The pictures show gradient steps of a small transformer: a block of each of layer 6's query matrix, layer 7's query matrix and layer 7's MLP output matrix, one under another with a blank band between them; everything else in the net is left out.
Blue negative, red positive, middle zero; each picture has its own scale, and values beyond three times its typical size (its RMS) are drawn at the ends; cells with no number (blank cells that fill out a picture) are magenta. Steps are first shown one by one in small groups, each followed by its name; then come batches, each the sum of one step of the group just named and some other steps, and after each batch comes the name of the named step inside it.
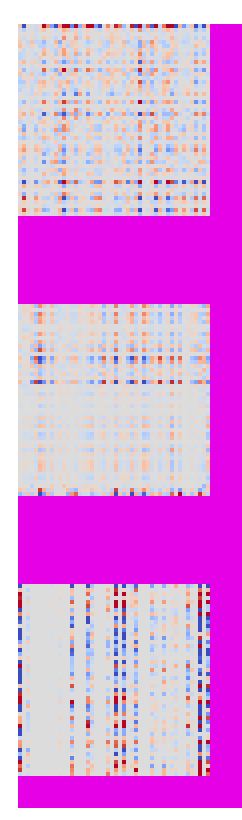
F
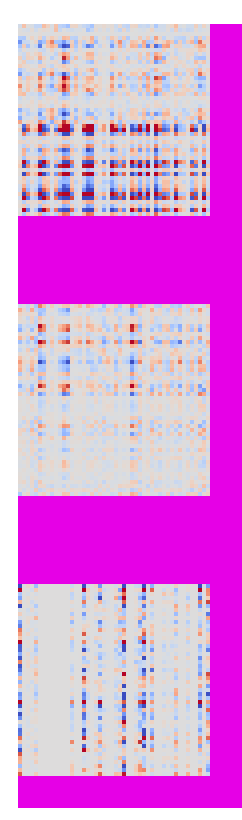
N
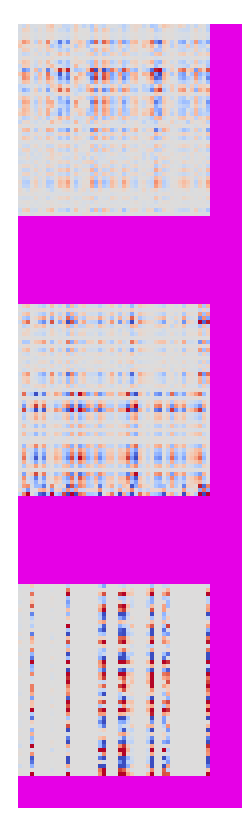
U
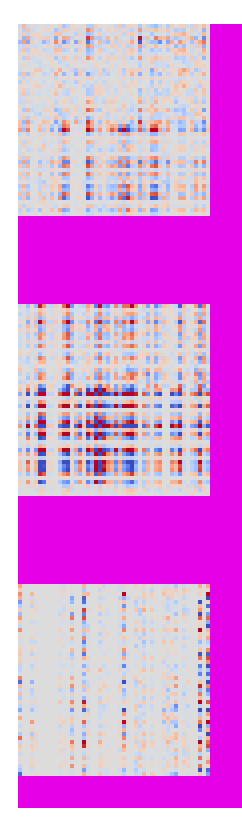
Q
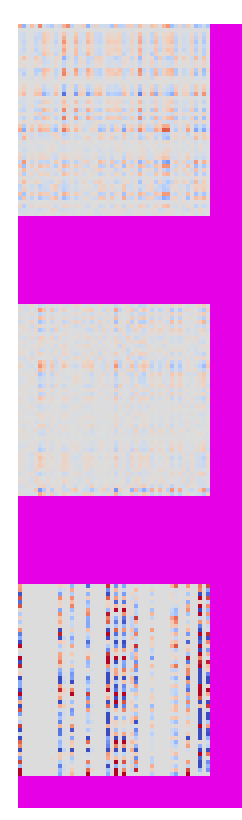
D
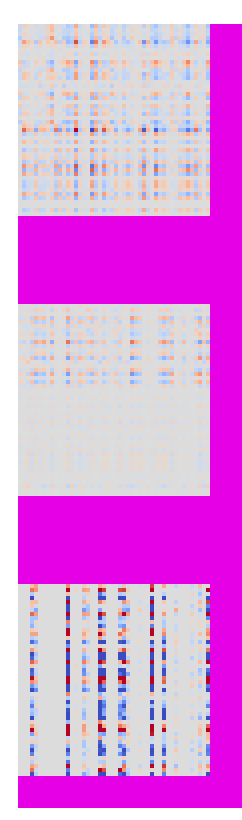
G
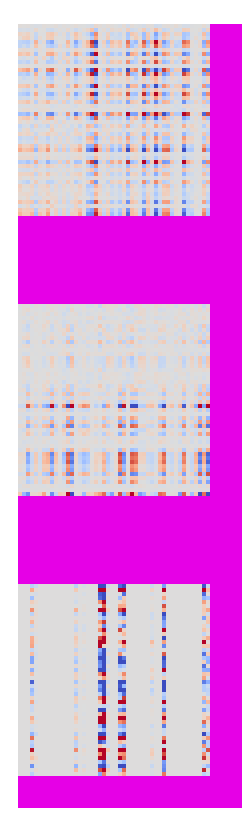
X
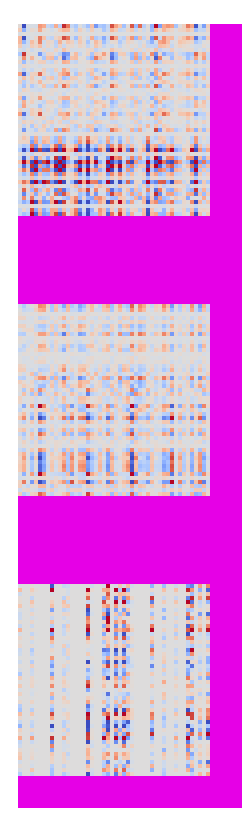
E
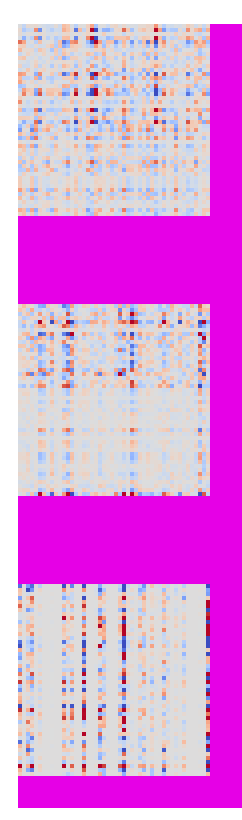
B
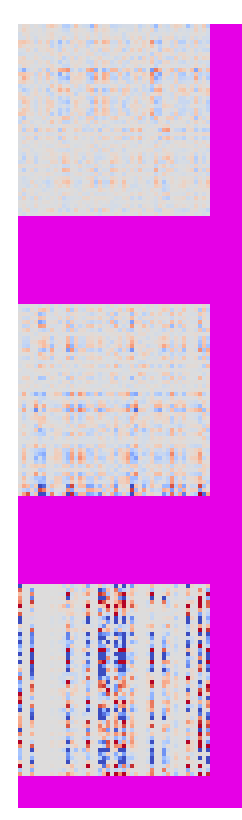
U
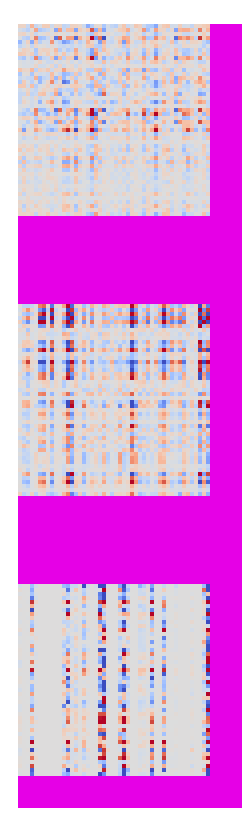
X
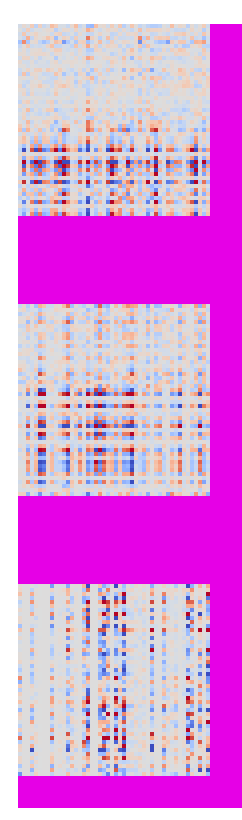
Q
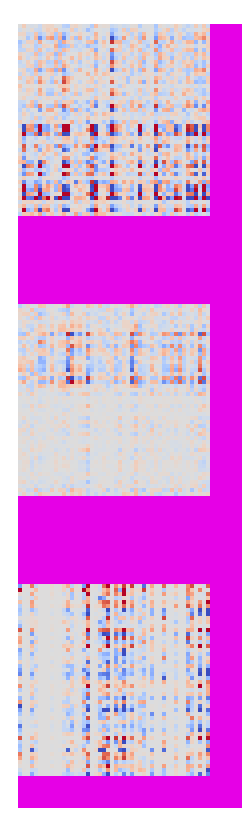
N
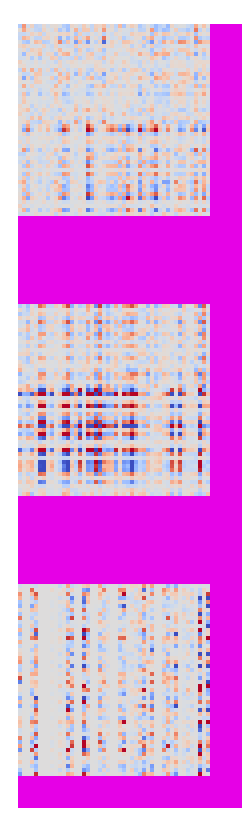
Q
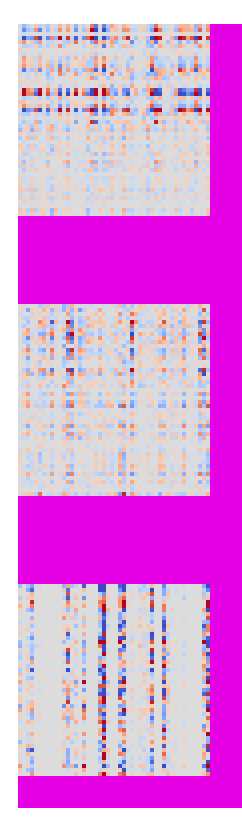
B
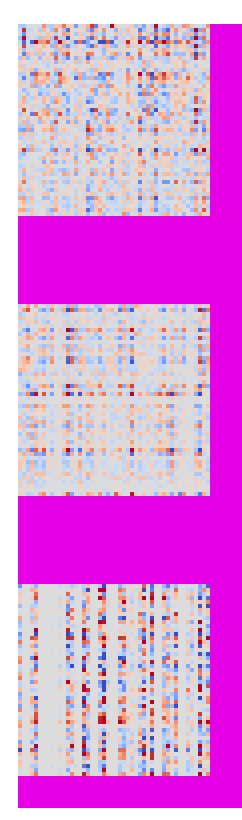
X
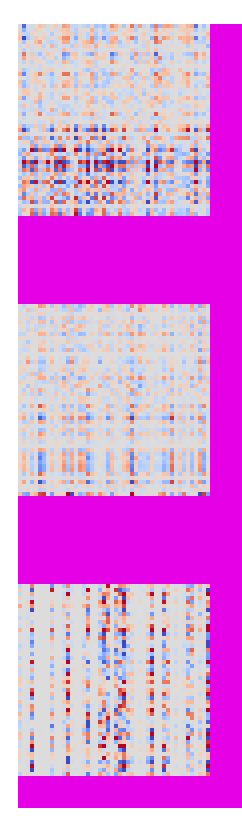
E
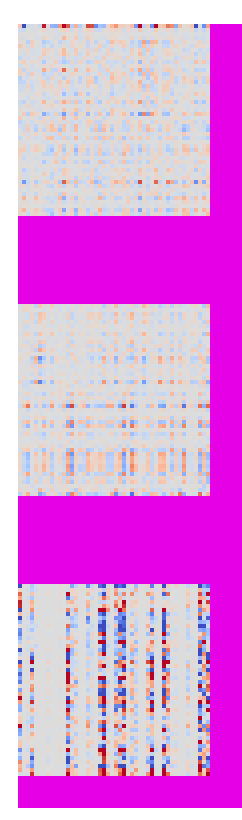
F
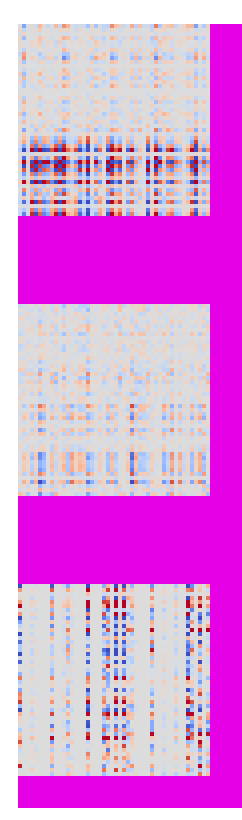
E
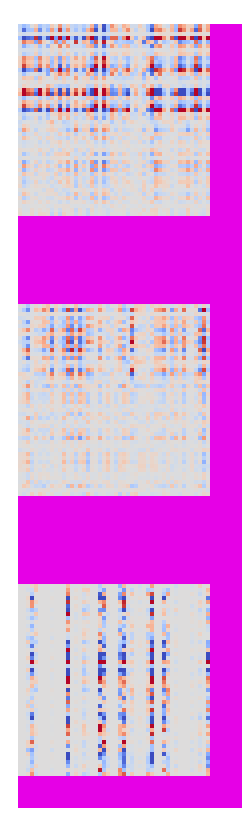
G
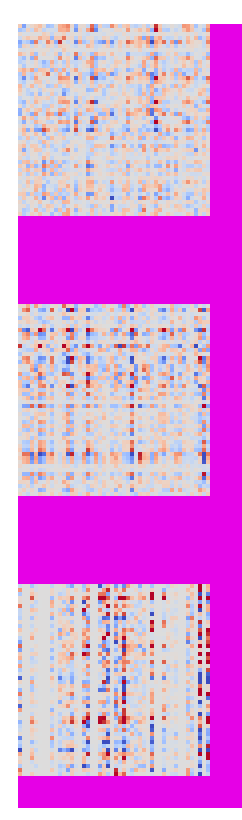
D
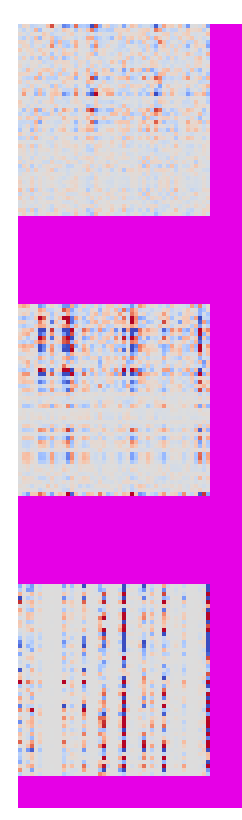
B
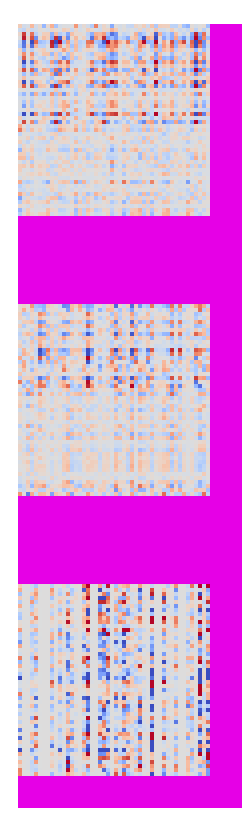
D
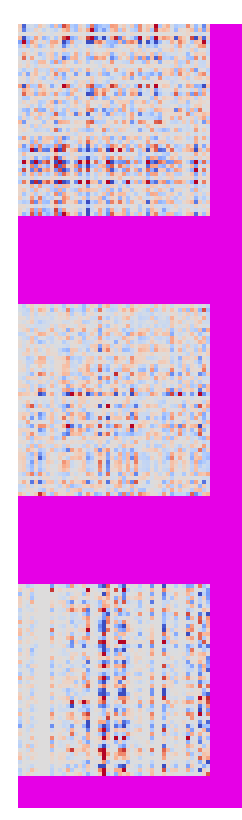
E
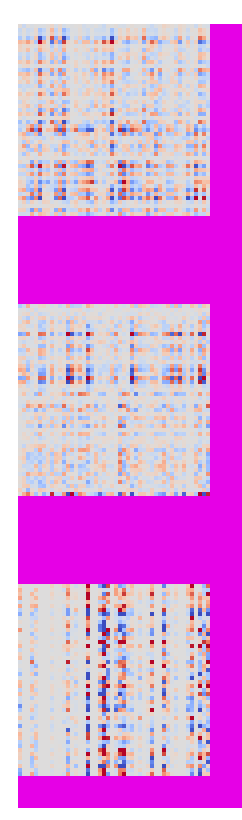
U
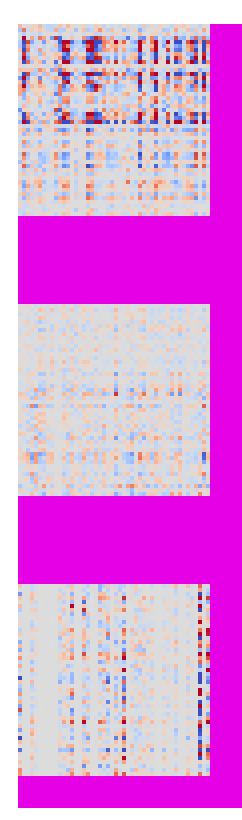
D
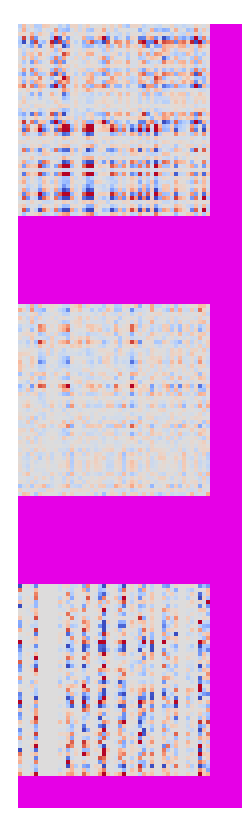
N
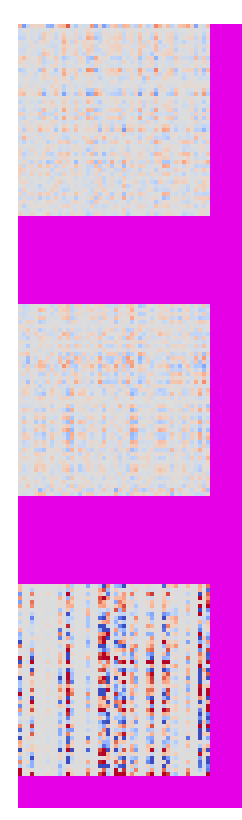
D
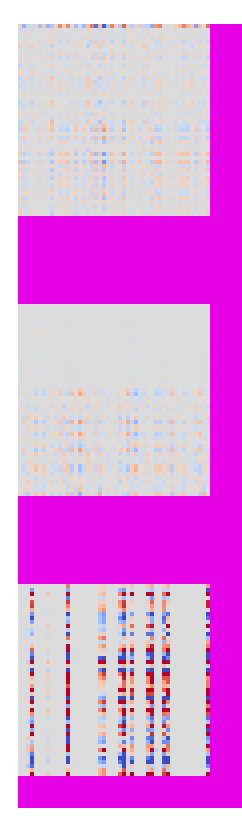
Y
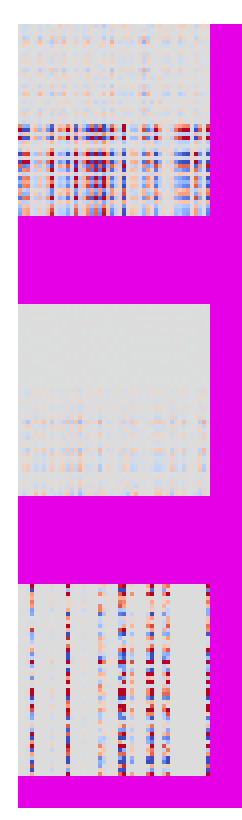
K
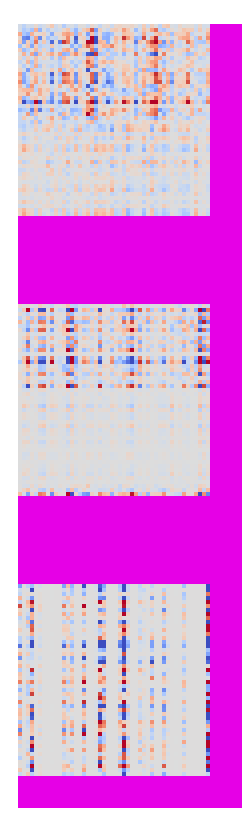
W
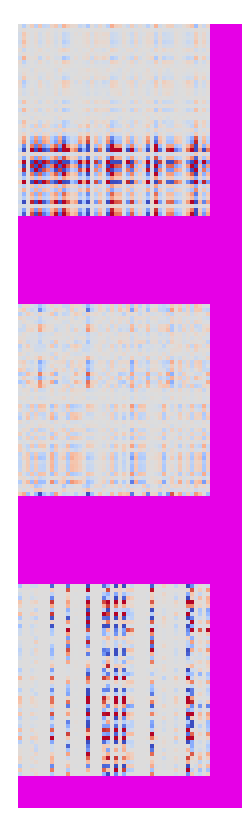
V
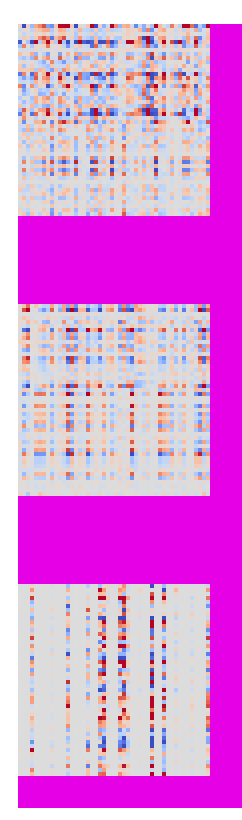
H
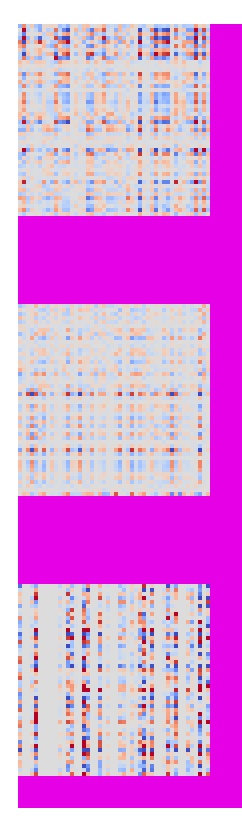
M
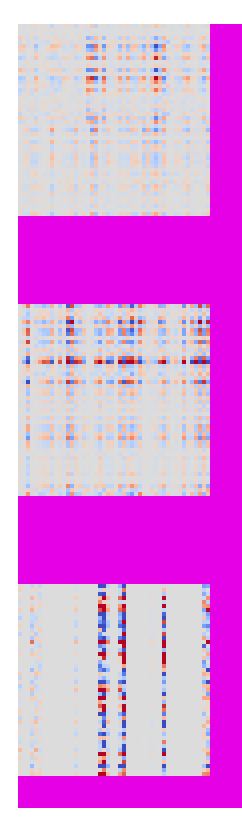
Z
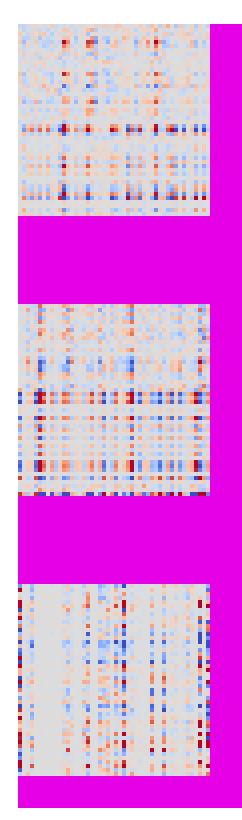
W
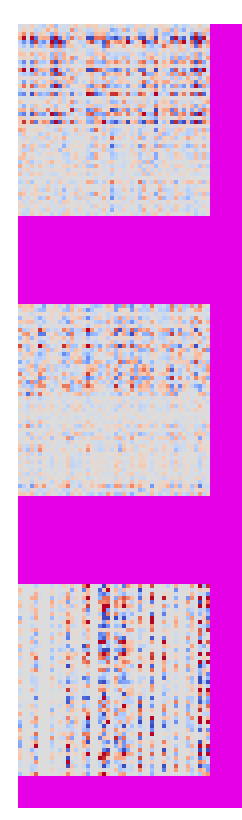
Z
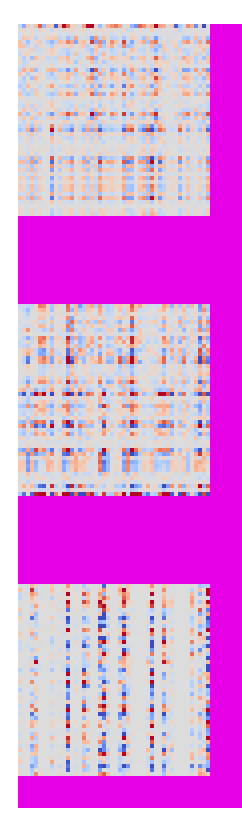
Z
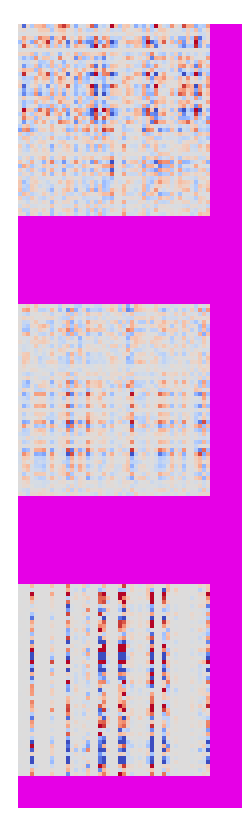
H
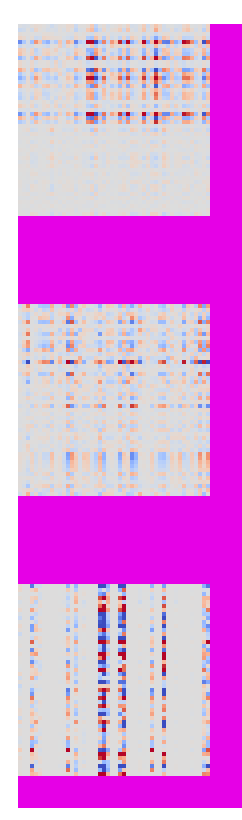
Z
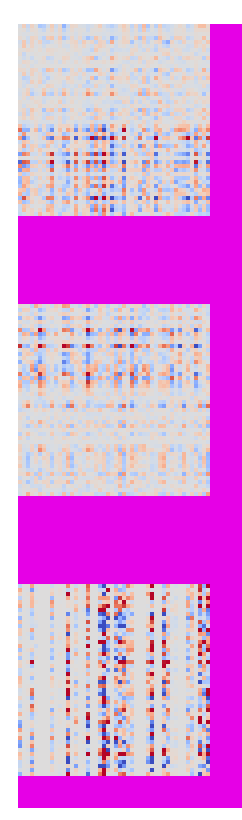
K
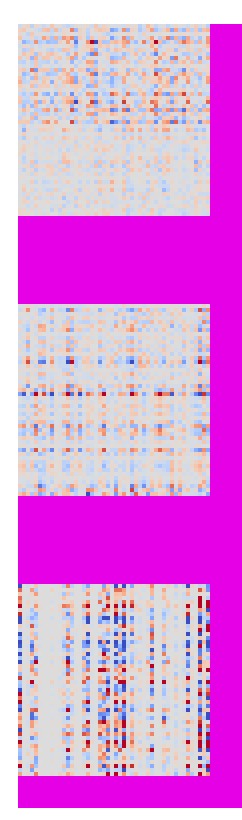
W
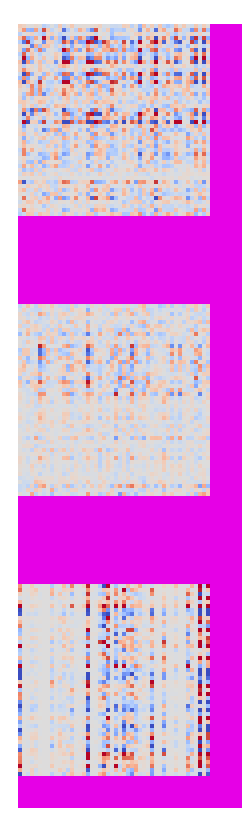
Z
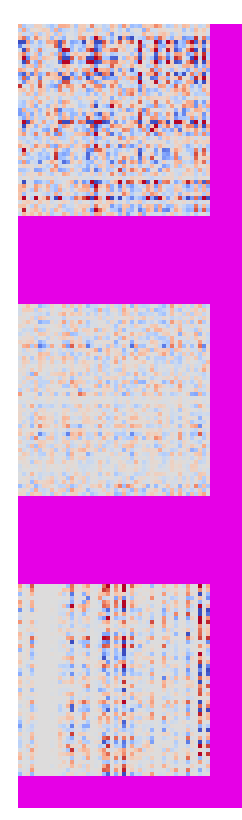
H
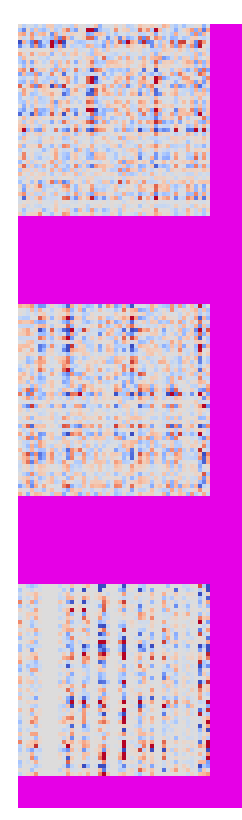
Z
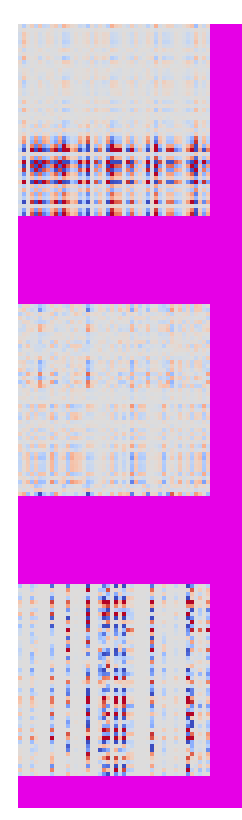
V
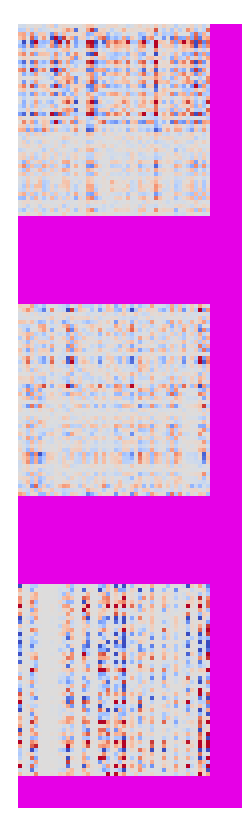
W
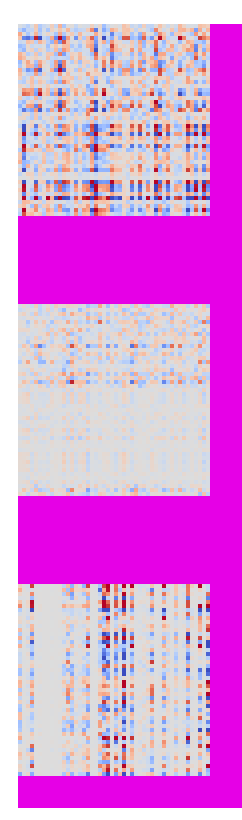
W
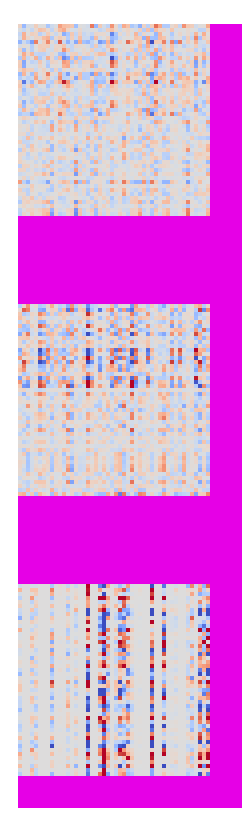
H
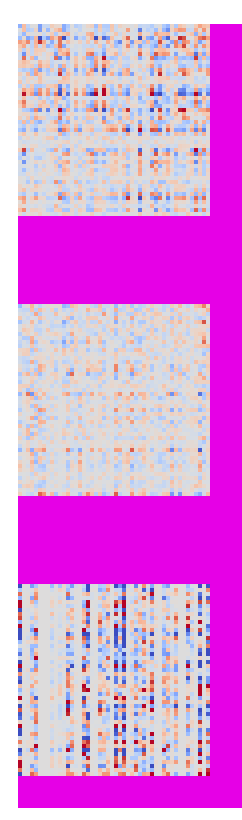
M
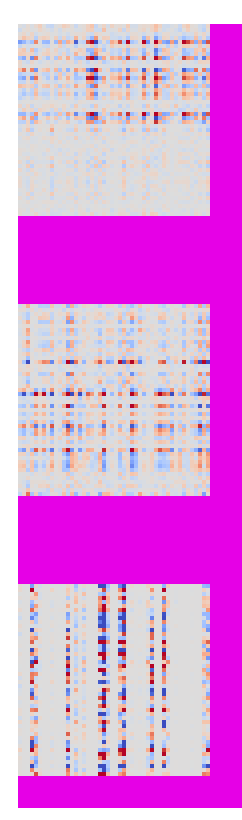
Z
